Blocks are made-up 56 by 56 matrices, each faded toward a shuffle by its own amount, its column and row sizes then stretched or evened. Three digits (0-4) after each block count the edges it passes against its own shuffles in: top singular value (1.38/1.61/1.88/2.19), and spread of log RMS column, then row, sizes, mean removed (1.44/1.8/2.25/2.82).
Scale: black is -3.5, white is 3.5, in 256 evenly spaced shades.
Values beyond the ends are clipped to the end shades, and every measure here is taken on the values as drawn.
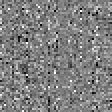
1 3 0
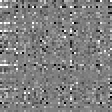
3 3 4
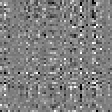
4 4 3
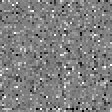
1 1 1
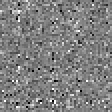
0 2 2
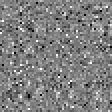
2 1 0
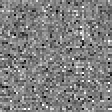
2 1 1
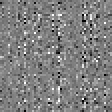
2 4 1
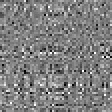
4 1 3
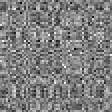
4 1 2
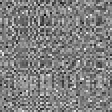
4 1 0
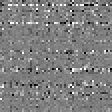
3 2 4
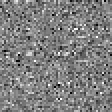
1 0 2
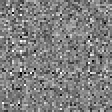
2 2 2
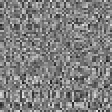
4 1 2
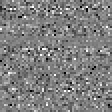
1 0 4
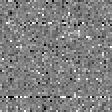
2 1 2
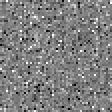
0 0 0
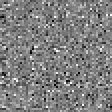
2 1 2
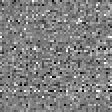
1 2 3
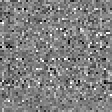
1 0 3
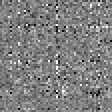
2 3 2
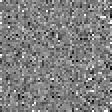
0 3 1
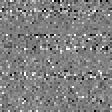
2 0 4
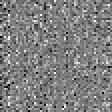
2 4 0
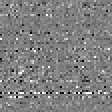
3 1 4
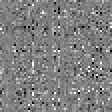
0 4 2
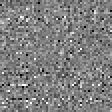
1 1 2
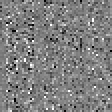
1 3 0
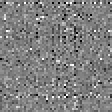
3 2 2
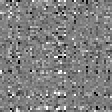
3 3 3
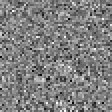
2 0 1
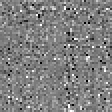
1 2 0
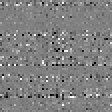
1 1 4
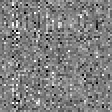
3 3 0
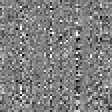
3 4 1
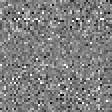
3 0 2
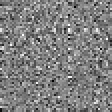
3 2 0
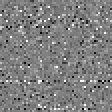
2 0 2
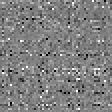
2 2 3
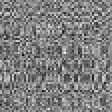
4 2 1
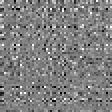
4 2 4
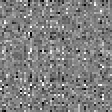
3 3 2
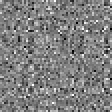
4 1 1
